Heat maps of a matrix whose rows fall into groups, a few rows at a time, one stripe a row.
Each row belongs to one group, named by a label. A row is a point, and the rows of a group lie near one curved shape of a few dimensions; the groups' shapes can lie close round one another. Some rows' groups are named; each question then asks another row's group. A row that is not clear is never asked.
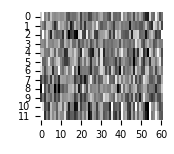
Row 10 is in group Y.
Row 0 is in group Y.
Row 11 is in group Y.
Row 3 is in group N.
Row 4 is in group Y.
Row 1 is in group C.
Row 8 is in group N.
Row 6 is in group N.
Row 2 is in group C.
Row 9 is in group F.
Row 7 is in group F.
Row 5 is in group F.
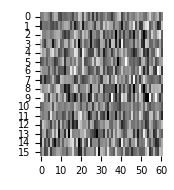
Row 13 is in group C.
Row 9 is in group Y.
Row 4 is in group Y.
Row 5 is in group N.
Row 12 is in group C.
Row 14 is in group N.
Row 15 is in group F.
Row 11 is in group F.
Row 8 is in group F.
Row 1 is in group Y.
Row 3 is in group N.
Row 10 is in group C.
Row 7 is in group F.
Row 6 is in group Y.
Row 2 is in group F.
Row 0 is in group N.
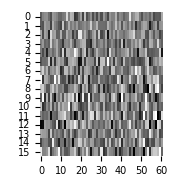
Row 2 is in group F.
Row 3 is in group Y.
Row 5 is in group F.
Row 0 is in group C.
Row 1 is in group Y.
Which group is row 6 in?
N
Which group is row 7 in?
N
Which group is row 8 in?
Y
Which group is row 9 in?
N
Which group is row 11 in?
Y
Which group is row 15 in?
F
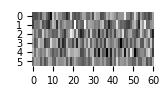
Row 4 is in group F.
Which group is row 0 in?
F
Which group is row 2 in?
F
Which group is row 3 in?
C
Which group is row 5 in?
N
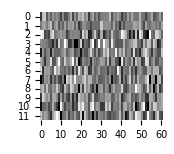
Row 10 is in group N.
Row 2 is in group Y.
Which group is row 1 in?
N
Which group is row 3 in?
Y
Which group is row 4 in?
F
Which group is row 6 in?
N
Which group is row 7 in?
Y
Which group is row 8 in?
N
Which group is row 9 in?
C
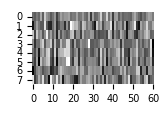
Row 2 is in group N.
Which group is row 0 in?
Y
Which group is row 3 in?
C
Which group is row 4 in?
C
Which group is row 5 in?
C
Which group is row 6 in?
Y
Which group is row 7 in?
C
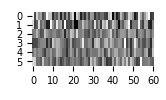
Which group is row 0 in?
N
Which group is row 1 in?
C
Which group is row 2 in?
N
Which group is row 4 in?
Y
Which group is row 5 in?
Y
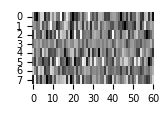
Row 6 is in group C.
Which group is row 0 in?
C
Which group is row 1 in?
F
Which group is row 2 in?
N
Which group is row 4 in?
F
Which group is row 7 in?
N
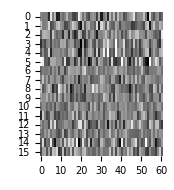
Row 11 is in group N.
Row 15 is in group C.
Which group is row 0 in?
F
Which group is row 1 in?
F
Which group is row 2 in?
C
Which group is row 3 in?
F
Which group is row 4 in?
F
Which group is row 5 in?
Y
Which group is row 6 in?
Y
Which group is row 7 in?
N
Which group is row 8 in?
C
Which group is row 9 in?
C
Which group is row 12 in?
F
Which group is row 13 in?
Y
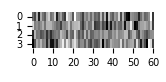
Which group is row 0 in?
C
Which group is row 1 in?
F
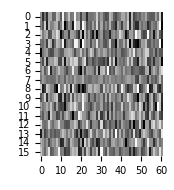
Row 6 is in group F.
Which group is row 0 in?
C
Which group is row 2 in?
N
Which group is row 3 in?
C
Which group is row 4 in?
Y
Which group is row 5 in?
C
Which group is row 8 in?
C
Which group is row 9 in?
C
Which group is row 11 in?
F
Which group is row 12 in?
F
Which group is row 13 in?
F
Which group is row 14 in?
N
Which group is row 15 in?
F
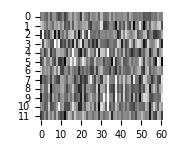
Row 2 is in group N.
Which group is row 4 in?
F
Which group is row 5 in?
Y
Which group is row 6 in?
N
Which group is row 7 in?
F
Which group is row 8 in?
F
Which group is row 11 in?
Y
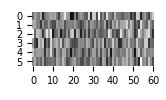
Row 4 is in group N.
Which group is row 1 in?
Y
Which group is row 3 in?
C
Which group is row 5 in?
Y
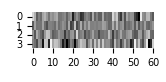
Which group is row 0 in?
Y
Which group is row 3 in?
Y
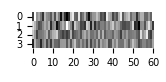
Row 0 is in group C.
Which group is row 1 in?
Y
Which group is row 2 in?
Y
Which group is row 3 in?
N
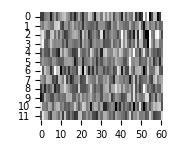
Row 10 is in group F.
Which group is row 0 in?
Y
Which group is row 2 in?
Y
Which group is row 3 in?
Y
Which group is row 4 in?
F
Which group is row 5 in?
C
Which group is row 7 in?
C
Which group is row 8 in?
F
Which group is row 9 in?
Y
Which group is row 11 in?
C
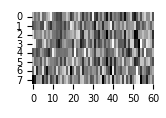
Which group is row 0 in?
F
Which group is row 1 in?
N
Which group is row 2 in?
F
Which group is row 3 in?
Y
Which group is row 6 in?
N
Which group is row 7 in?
Y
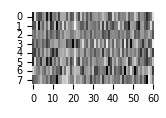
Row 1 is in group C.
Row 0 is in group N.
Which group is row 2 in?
Y
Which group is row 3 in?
F
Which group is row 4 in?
Y
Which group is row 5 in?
N
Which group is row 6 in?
F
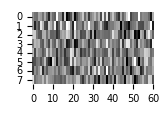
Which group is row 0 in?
C
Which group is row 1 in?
C
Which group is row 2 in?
Y
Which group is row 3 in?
C
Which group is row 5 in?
N
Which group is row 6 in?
F
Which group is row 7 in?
F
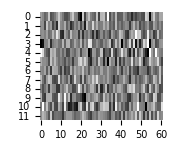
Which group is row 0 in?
F
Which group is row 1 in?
C
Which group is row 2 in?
N
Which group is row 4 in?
Y
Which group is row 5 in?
F
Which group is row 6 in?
C
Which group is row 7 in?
C
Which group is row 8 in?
F
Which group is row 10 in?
C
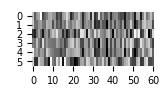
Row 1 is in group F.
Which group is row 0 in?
F
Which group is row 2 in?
Y
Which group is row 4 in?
F
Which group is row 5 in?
C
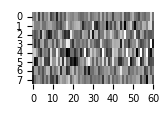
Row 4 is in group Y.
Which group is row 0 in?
C
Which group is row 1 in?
F
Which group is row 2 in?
F
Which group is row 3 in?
C
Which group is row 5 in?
C
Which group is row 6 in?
C
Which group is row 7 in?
Y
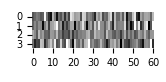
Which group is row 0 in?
N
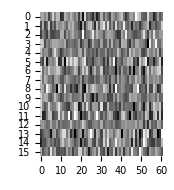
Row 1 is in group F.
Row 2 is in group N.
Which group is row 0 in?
N
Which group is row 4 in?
N
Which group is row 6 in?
F
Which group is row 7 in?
N
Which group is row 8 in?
C
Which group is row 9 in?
N
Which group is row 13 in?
Y
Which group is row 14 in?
F
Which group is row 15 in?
F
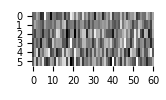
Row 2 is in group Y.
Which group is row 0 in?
N
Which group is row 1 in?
C
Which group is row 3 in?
F
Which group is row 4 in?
C
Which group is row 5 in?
N
